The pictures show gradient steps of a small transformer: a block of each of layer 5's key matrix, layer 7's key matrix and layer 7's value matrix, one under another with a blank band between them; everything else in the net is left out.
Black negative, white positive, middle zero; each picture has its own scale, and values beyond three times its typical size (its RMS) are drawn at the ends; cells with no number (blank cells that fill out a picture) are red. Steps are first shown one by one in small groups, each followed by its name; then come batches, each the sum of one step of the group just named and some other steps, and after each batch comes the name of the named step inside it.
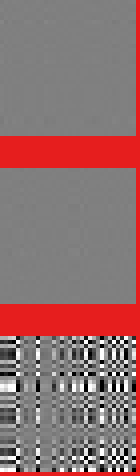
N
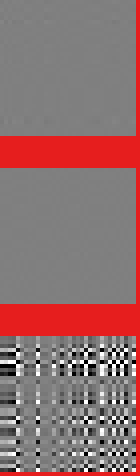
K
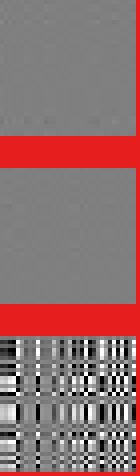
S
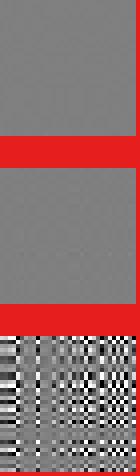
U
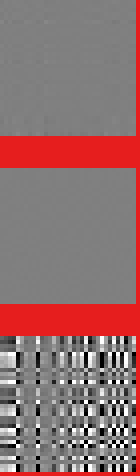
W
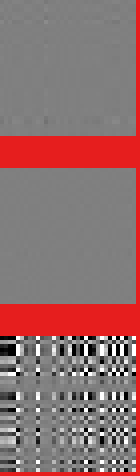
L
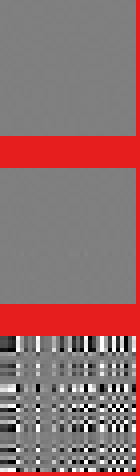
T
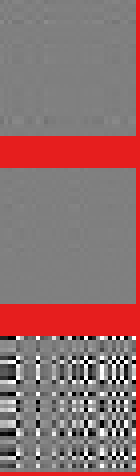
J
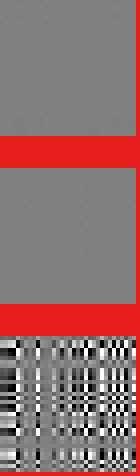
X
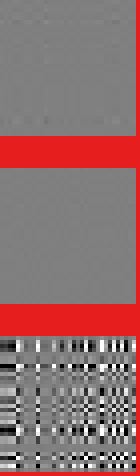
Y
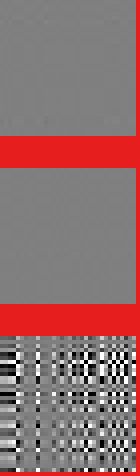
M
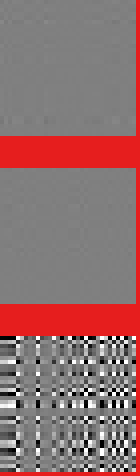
J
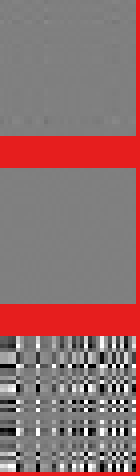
Y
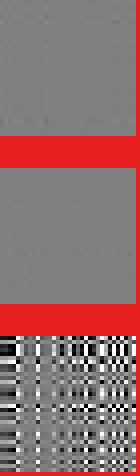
L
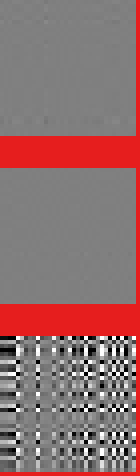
L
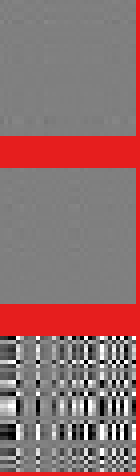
J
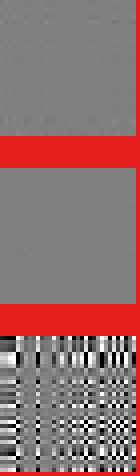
W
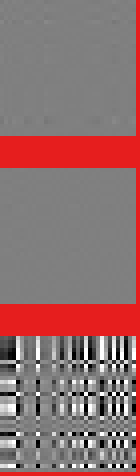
S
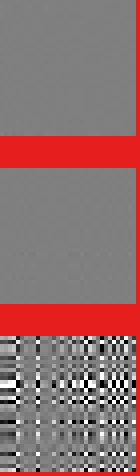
U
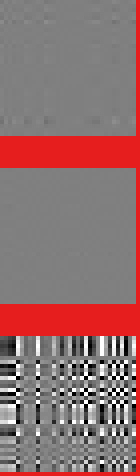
S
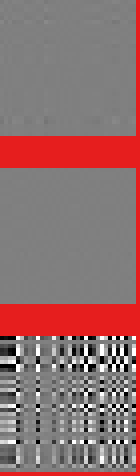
L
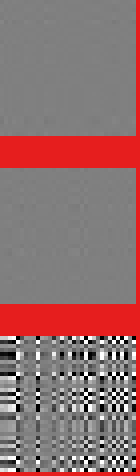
N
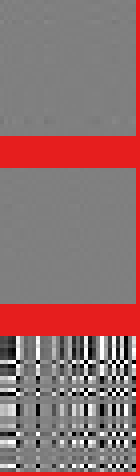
S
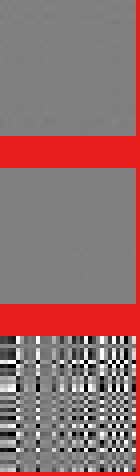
N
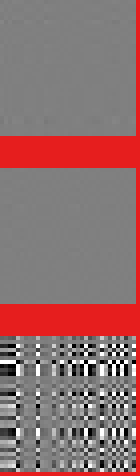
K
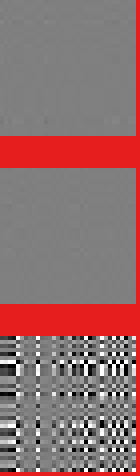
M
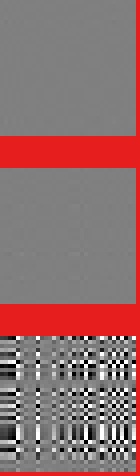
K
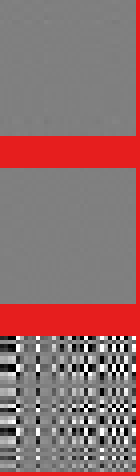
Y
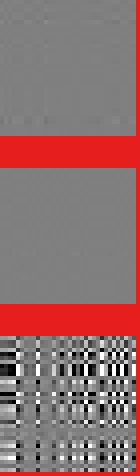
M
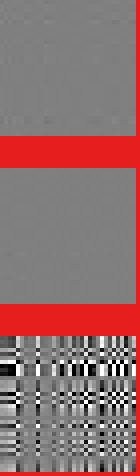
K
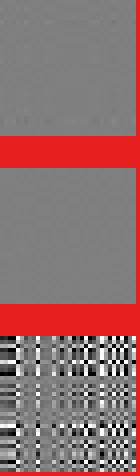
X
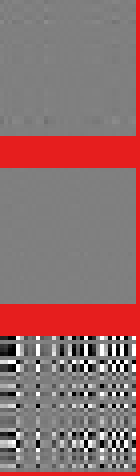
L
